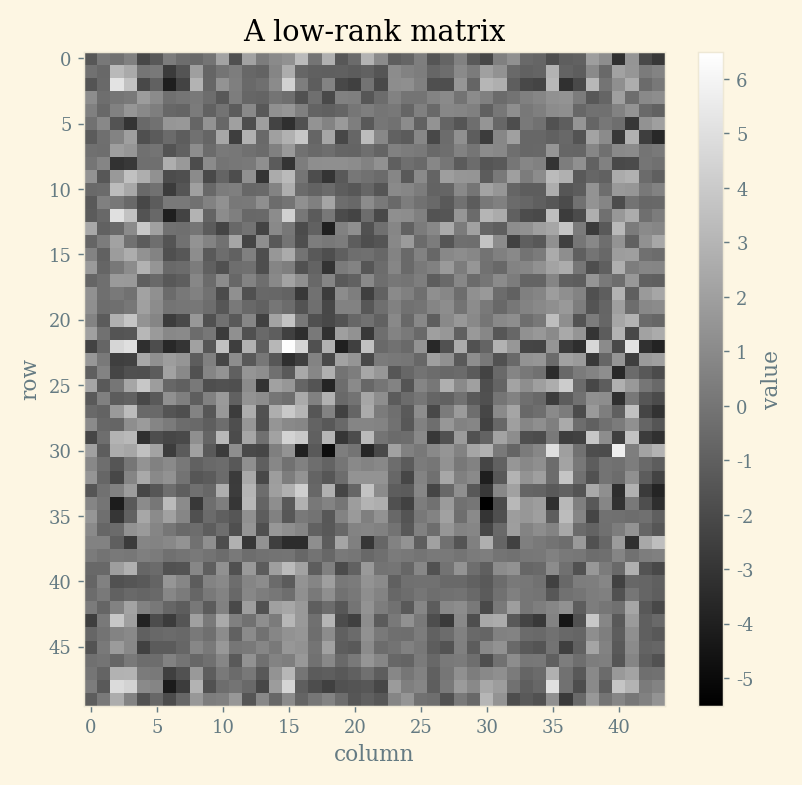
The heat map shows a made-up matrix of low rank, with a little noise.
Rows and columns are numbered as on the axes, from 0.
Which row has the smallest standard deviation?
38
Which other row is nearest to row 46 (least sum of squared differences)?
41
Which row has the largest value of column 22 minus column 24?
34
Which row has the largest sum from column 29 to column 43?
30
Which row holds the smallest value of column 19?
22
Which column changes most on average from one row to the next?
15
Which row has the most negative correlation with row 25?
11
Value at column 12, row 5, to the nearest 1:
-2
